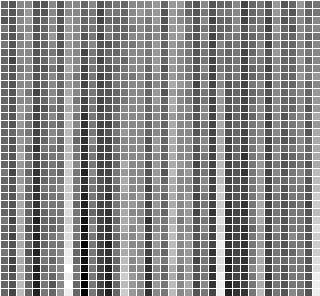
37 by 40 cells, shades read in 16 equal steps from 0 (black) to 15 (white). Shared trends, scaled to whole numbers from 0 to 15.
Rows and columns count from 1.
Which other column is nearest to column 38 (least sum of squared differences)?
35
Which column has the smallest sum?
11
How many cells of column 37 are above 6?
19
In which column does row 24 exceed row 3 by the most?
28
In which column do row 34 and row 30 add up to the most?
9
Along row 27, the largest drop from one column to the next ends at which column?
29
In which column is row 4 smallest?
34
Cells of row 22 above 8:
9
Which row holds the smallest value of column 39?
26
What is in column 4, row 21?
7
